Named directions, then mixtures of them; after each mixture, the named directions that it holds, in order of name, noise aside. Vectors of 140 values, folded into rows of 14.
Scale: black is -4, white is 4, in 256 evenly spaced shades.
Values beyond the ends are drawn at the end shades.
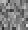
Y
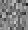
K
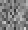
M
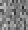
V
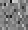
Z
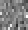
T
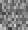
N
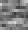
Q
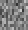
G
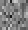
M, T, Z.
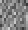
K, T.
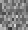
N.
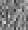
G, M.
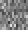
N, T, V.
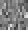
T.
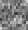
M, N, Q.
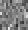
T.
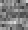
K, Q.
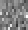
T.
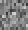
K, Y.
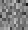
K.
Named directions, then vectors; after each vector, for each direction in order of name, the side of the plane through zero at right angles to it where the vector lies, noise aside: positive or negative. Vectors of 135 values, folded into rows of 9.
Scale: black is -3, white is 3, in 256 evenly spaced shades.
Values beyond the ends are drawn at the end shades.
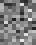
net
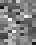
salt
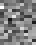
positive, negative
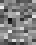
positive, negative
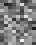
positive, positive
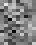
negative, negative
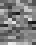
positive, positive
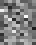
positive, positive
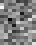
positive, negative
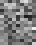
negative, negative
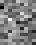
negative, positive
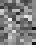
positive, positive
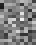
negative, positive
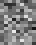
positive, positive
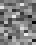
positive, negative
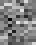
negative, negative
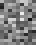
negative, positive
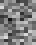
positive, negative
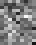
positive, positive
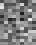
positive, negative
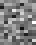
negative, positive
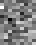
positive, negative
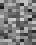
negative, positive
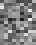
positive, negative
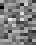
negative, positive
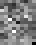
positive, positive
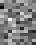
negative, positive
